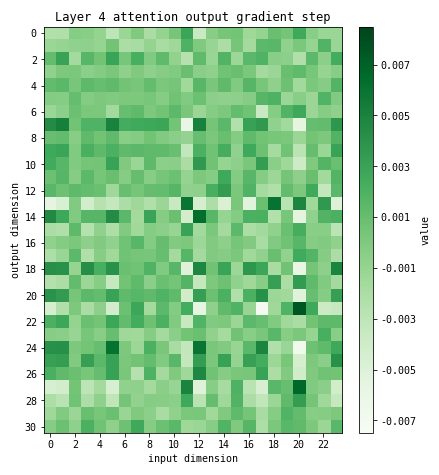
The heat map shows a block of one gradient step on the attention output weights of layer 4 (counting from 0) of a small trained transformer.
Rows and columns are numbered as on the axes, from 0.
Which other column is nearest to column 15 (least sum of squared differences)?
19
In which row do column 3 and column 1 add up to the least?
13
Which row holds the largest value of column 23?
18
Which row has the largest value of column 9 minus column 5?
21
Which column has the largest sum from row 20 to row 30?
5
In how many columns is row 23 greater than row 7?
6
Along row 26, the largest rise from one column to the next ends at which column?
12
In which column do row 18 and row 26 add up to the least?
20
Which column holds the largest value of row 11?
14
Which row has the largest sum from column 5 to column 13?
7
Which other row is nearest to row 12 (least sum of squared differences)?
11
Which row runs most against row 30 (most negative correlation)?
1
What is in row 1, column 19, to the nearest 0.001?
-0.001
